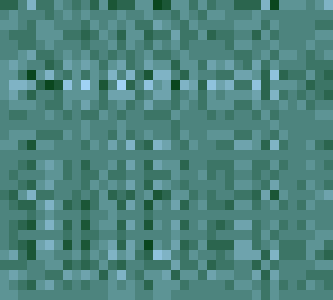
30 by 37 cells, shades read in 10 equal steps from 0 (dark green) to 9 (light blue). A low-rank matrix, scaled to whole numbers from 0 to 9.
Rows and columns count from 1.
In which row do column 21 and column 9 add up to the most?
9
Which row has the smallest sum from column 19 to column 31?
1
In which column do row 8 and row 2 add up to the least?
4
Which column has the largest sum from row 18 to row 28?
6
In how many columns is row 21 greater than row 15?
10
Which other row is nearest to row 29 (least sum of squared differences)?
19
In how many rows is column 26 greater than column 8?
4
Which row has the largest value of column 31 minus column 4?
8
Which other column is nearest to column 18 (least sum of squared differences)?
31
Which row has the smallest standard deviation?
16
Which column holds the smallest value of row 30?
30
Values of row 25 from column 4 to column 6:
1 6 7
